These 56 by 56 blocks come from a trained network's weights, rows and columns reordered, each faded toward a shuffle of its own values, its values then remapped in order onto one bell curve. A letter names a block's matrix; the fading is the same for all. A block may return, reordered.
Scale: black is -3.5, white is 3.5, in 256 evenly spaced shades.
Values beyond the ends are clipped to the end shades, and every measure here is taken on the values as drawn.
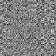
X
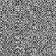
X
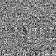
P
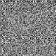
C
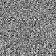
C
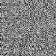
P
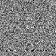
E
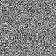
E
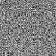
E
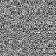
E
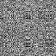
X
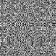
X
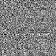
C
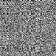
X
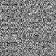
X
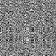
X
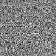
C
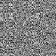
P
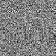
P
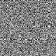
P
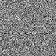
E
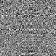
P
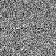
E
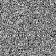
E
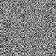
P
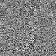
P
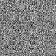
E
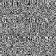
C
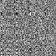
P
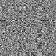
E
